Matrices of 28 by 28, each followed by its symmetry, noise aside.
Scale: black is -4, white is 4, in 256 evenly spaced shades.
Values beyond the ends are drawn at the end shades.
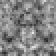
mirrored left to right.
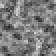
same after a half turn.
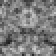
mirrored left to right.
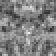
mirrored left to right.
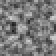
mirrored top to bottom.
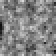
mirrored top to bottom.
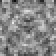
mirrored left to right.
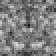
mirrored left to right.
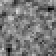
symmetric.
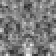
mirrored left to right.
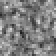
same after a half turn.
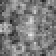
mirrored top to bottom.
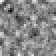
symmetric.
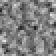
same after a half turn.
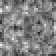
mirrored top to bottom.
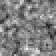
antisymmetric.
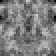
mirrored left to right.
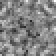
symmetric across the other diagonal.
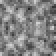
mirrored top to bottom.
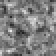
antisymmetric.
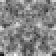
mirrored left to right.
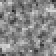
same after a half turn.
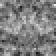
mirrored left to right.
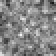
symmetric across the other diagonal.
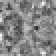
mirrored top to bottom.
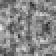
mirrored top to bottom.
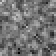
symmetric.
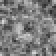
symmetric across the other diagonal.
